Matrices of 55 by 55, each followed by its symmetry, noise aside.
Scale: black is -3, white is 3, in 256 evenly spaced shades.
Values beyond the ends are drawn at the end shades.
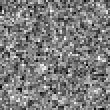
symmetric across the other diagonal.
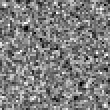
symmetric across the other diagonal.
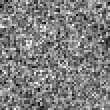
symmetric.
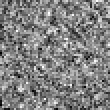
symmetric across the other diagonal.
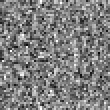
mirrored top to bottom.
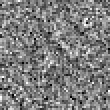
symmetric across the other diagonal.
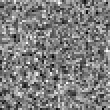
symmetric across the other diagonal.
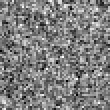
antisymmetric.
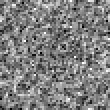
symmetric across the other diagonal.
